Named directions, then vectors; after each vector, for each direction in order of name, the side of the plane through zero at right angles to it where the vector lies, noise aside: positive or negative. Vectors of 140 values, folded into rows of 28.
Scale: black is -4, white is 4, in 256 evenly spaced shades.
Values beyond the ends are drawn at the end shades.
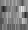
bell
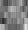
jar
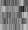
negative, positive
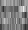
positive, negative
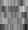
positive, negative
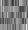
negative, positive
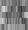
negative, negative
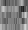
negative, positive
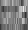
positive, negative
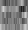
negative, positive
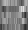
positive, negative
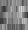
positive, positive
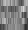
positive, negative
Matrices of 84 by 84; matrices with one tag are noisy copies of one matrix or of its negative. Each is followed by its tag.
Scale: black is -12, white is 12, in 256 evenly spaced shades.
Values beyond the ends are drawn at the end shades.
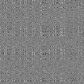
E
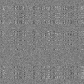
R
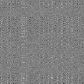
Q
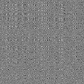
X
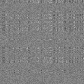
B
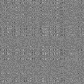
E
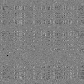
R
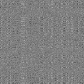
Q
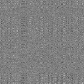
Q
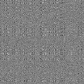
E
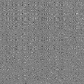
X
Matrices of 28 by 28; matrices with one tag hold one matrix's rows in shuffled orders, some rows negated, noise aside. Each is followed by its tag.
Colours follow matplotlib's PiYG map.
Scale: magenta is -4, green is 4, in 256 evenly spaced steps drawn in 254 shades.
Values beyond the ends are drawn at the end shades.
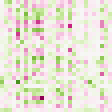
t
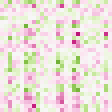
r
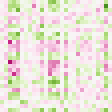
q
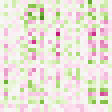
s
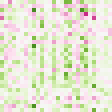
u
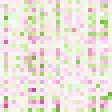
s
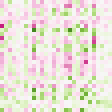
u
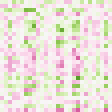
r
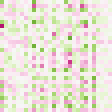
u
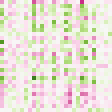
u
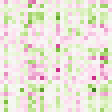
s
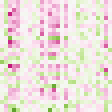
q
